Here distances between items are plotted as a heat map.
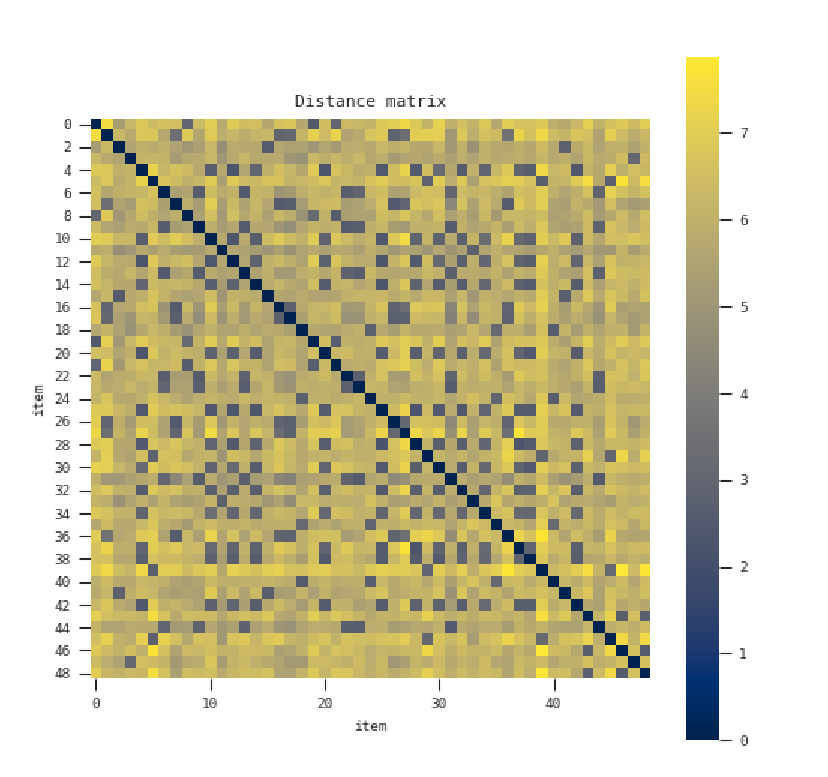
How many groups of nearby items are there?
10
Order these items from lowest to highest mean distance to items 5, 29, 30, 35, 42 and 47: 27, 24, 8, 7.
24, 8, 7, 27
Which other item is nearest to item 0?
19
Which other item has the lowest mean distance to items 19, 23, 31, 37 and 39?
44
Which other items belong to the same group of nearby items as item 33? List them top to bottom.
11
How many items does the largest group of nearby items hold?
13
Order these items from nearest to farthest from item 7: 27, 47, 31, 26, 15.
26, 27, 31, 47, 15
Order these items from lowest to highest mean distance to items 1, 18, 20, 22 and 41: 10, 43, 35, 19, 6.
6, 35, 10, 19, 43
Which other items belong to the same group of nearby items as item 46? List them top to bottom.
43, 48
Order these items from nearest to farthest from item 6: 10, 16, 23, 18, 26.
23, 16, 26, 18, 10
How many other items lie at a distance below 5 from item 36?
7
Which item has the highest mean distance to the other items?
39
